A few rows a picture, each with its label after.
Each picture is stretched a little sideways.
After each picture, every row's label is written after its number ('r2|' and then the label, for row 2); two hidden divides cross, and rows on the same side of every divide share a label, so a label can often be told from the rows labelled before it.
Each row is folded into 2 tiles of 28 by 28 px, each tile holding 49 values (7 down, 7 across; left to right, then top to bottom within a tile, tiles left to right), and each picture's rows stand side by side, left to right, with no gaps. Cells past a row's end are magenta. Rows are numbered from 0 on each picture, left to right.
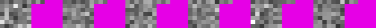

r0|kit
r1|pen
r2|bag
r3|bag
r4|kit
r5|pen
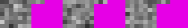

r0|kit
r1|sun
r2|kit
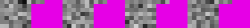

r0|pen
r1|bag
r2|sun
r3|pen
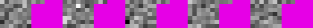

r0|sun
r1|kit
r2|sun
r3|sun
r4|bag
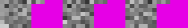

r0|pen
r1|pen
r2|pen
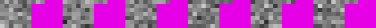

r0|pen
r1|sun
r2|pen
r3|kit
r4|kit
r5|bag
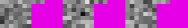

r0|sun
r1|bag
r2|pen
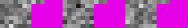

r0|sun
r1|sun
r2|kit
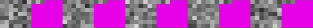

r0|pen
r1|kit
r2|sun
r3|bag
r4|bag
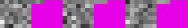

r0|kit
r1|sun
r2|kit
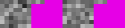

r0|kit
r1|kit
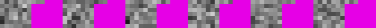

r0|sun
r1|kit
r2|sun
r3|pen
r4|sun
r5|bag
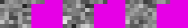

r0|kit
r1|kit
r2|kit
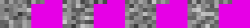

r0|bag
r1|kit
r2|pen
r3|pen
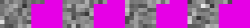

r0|kit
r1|bag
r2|sun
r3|kit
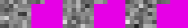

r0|bag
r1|kit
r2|kit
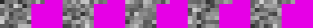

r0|kit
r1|bag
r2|sun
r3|kit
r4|bag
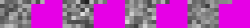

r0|sun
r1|pen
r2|kit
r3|sun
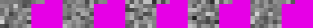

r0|kit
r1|pen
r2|bag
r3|pen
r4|kit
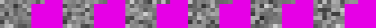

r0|sun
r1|sun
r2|pen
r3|sun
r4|kit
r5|bag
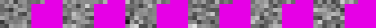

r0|bag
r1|sun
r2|sun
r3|pen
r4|kit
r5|pen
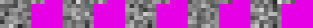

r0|sun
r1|pen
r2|pen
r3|kit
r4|pen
